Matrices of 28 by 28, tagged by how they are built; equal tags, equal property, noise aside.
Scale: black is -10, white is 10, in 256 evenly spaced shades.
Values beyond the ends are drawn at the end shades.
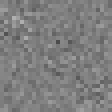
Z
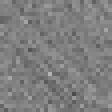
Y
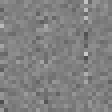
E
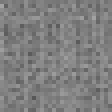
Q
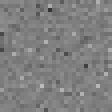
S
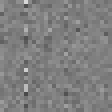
E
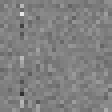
E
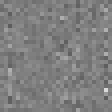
E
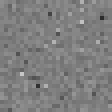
S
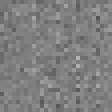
E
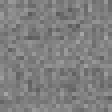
Q
